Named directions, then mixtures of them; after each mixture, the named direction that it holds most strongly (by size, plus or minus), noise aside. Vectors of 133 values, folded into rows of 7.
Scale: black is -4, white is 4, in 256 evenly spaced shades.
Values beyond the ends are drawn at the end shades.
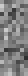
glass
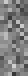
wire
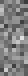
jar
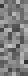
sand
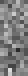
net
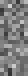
net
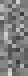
net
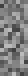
sand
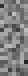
sand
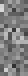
jar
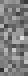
jar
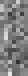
glass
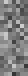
wire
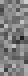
jar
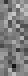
wire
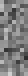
glass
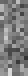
glass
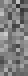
wire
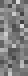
net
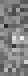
jar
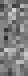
glass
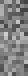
jar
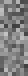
jar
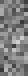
jar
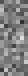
jar
